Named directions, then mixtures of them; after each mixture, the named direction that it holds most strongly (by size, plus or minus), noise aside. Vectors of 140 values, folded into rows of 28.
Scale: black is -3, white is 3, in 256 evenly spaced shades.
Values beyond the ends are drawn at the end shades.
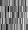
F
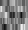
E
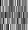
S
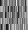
F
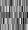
F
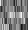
E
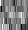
E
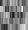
E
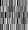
S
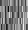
F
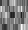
E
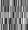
S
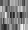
E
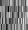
F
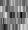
E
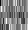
S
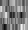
E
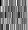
S
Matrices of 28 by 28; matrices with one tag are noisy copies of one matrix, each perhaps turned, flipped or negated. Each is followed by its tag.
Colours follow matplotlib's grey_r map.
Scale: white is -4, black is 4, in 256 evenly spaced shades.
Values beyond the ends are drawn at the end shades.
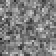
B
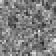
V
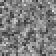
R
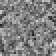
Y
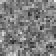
V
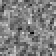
R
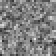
Y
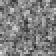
B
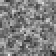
B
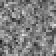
Y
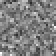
Y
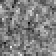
B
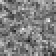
B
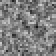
R
